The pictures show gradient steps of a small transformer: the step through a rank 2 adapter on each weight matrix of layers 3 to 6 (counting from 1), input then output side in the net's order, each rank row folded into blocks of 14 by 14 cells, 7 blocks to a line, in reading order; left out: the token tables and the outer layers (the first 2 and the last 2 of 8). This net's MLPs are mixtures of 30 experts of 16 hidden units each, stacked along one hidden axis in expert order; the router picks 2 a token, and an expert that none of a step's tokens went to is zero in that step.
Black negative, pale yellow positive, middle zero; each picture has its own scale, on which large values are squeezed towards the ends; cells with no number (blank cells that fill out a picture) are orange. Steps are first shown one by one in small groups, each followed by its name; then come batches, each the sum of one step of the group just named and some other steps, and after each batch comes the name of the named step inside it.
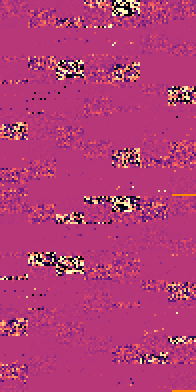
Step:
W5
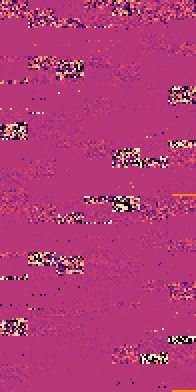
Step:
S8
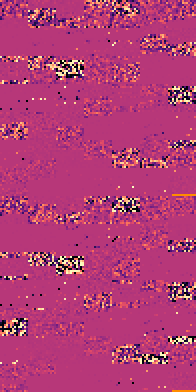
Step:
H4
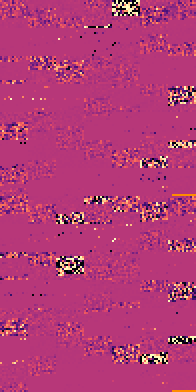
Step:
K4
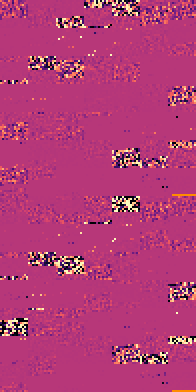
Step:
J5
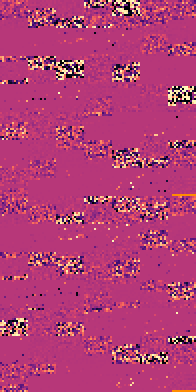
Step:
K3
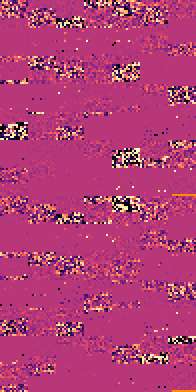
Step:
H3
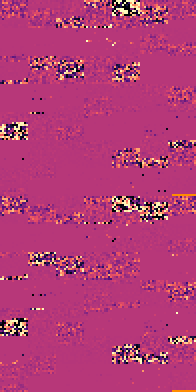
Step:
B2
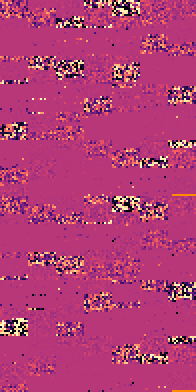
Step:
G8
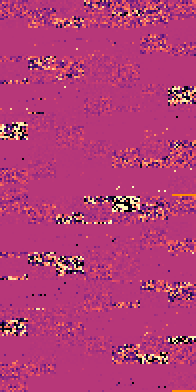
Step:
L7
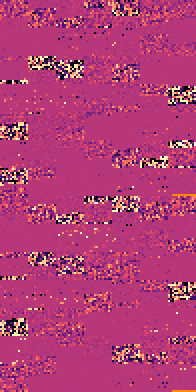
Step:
L7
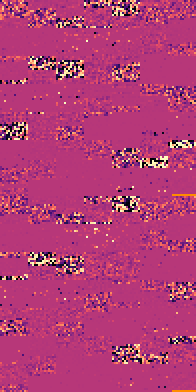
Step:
H3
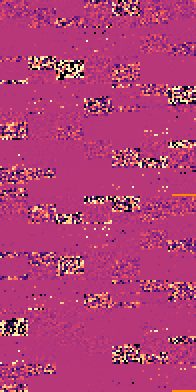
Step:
L7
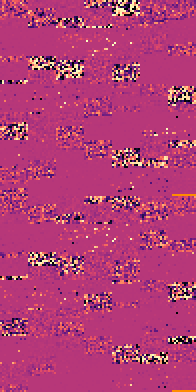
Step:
K3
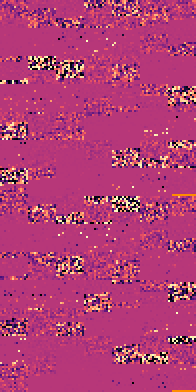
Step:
L7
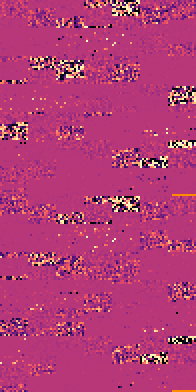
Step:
K4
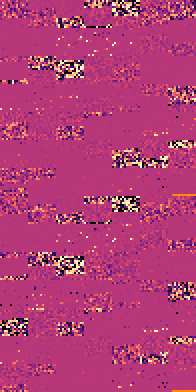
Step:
J5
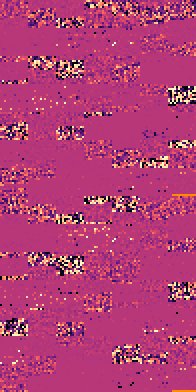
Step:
H4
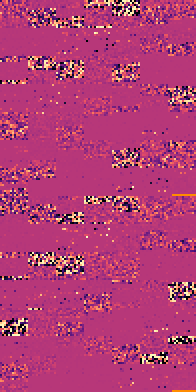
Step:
H3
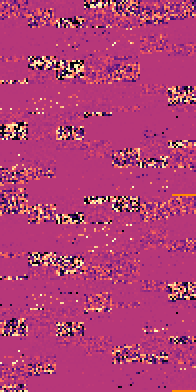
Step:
H3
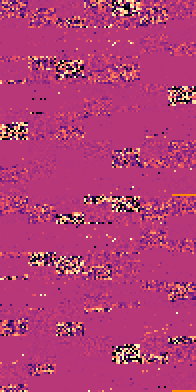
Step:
H3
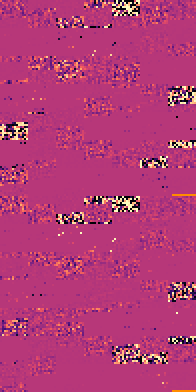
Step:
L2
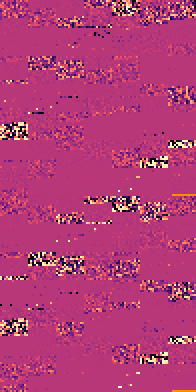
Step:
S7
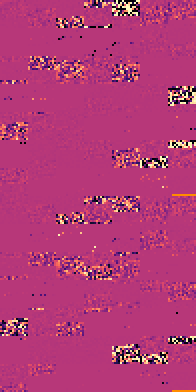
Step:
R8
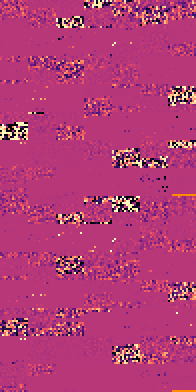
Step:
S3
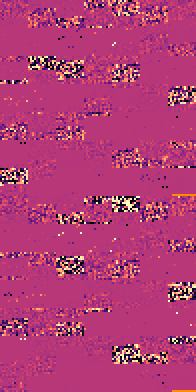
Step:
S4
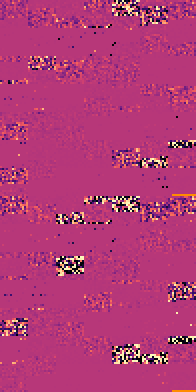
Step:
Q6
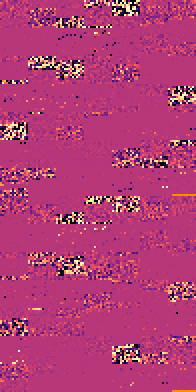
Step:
R8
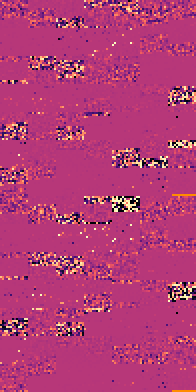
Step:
S4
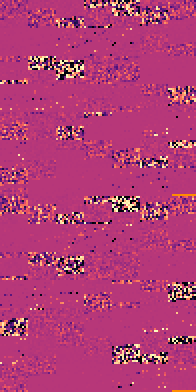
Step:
Q6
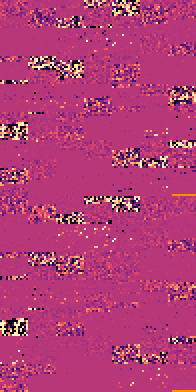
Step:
L2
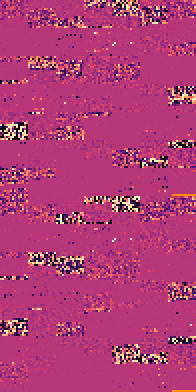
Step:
Q6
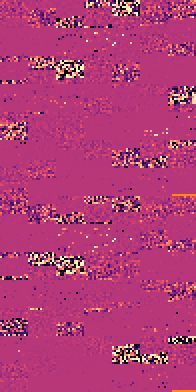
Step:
R8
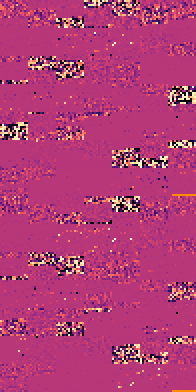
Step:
S3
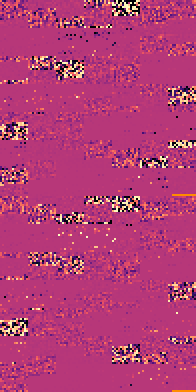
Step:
L2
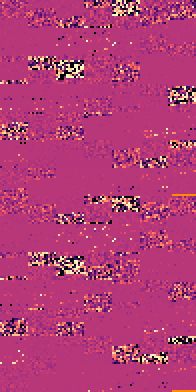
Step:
R8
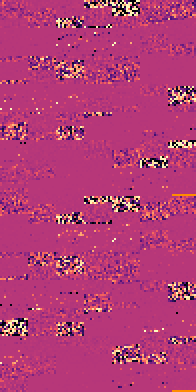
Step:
R8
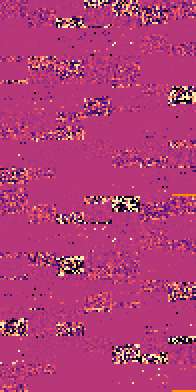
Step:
Q6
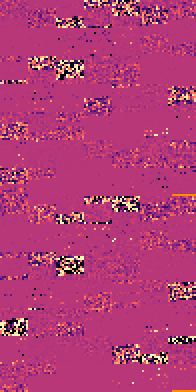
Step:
Q6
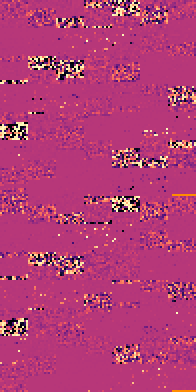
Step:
S3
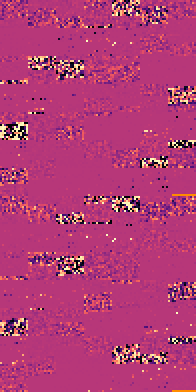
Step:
Q6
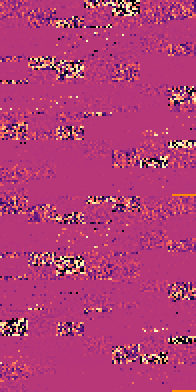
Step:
R8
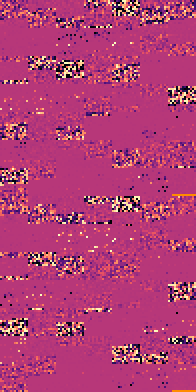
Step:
S4
